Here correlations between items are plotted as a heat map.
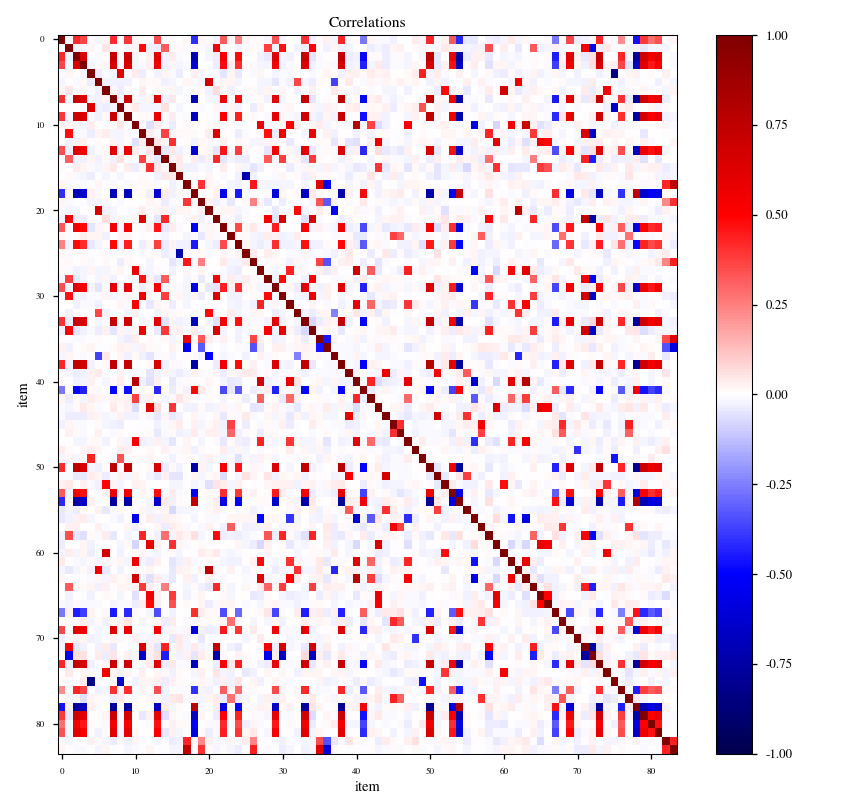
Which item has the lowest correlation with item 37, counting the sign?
20
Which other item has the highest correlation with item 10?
40
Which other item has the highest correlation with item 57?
45
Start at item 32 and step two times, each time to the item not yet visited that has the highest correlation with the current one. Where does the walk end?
62
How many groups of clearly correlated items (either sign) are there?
12
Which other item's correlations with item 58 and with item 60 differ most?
6
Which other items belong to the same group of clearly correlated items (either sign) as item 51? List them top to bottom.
39, 44, 55
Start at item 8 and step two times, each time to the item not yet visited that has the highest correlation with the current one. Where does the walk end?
49
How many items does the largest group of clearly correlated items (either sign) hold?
24
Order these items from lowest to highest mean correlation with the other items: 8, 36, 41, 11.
41, 36, 8, 11
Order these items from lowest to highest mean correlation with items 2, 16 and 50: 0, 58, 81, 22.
58, 0, 22, 81
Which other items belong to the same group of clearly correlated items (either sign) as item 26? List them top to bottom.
17, 19, 35, 36, 82, 83
